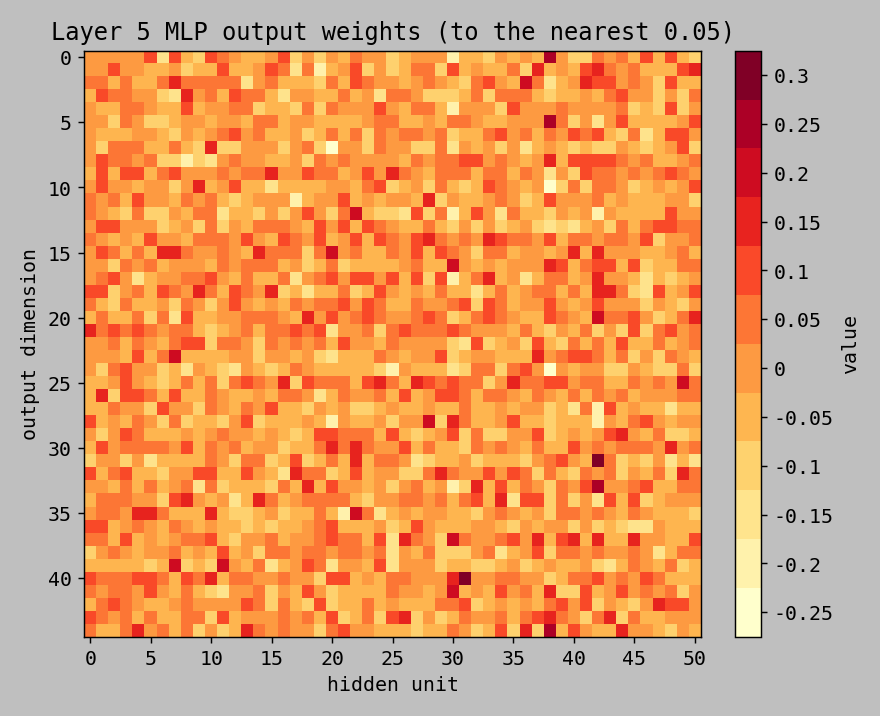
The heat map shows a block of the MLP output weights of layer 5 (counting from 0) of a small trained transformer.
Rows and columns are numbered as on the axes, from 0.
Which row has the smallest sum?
24
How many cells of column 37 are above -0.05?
28
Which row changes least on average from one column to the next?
36
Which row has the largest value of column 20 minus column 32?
15
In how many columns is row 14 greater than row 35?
32
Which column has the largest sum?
42
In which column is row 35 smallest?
21
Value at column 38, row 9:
-0.15
